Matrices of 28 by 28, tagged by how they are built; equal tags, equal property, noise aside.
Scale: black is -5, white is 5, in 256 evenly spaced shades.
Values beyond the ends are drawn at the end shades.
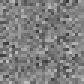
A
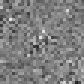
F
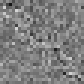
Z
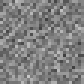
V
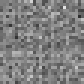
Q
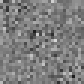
F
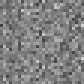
A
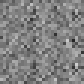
A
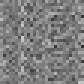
A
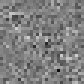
Z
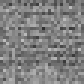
Q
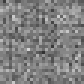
Q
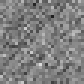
V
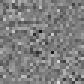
F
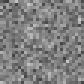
A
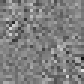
F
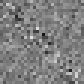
Z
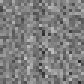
A
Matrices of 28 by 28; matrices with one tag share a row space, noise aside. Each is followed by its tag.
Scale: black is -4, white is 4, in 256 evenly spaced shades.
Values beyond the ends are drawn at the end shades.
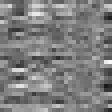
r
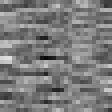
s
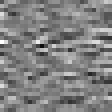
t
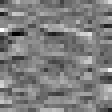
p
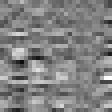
r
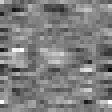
p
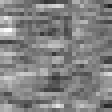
s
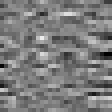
t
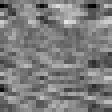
t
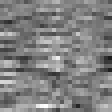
s
